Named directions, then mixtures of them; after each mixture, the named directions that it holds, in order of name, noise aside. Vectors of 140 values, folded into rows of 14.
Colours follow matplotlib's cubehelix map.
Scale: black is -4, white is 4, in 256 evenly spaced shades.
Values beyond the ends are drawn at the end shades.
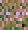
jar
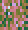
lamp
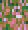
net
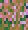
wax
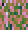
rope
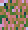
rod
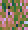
lamp.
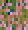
lamp, rope.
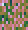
lamp, rod.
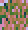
rod.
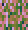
rope.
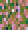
net, rod, rope.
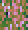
lamp, rope.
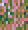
lamp, rod.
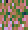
jar, rope, wax.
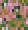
net, rod.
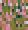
lamp, net.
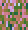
lamp, rope.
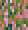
net, rope.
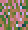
jar, lamp.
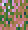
lamp, rod.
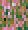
lamp, net.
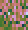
jar, lamp, wax.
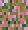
jar, rod, wax.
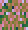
jar, rod.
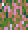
lamp, rope.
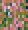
lamp.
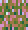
jar, rod, rope.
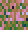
jar.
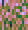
net, rope, wax.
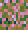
rod, wax.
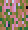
lamp, rope, wax.
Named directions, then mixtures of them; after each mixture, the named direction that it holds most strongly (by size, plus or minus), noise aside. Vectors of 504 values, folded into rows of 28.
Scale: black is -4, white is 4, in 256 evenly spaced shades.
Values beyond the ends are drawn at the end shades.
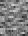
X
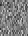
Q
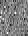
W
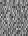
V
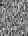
Q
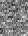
X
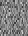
Q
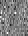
W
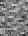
X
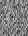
V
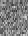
V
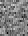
X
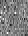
W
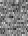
X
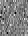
W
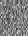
V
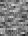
X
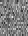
V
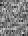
X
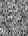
Q
